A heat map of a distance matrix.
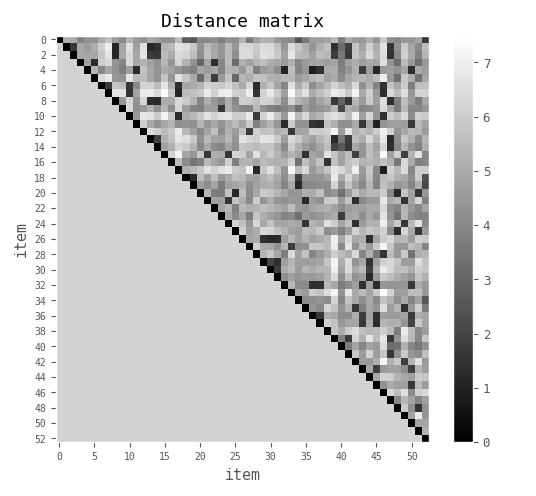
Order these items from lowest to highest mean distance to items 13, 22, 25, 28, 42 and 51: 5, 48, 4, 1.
48, 5, 1, 4
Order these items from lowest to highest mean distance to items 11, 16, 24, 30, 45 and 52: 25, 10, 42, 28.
42, 28, 25, 10
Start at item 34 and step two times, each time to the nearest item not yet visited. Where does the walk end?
18
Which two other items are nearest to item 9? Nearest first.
23, 40
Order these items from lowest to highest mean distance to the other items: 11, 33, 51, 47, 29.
11, 47, 51, 29, 33
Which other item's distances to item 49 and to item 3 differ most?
5
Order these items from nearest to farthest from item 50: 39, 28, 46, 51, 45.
45, 28, 46, 51, 39
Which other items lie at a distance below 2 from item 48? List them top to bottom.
20, 25, 51
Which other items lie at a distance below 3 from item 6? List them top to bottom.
7, 10, 17, 28, 46
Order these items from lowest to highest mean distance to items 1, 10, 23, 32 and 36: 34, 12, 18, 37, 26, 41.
37, 41, 34, 18, 26, 12
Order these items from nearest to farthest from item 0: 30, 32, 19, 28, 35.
19, 35, 32, 28, 30
